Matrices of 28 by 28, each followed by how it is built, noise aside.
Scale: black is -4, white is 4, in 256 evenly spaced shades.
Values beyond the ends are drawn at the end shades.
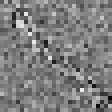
banded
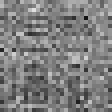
blocks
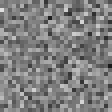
noise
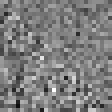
lower triangular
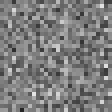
repeating rows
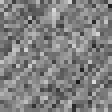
Hankel
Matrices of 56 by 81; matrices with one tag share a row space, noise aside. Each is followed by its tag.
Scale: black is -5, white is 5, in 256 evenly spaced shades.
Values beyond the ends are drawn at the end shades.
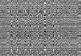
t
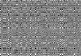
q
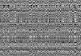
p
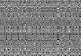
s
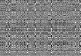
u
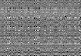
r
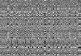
t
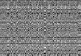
t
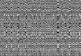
s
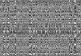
p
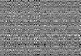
r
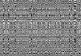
p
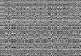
u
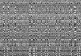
p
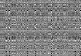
u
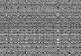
s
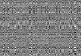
p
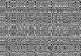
u
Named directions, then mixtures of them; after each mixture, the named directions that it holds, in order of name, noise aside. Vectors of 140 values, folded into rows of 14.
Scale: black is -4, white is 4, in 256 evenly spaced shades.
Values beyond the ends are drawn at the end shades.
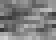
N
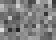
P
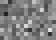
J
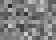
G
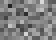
G.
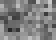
N, P.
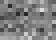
G, N.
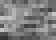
N.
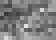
J, N.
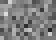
J.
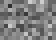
G.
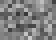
G, P.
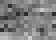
G, N.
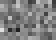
P.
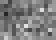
J, N.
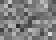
G, J.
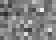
G, J.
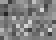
J.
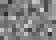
J.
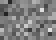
J.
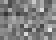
G, J.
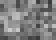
N, P.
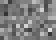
J.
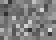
J.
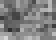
N, P.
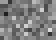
J.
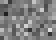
J.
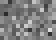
J.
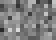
P.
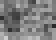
N, P.
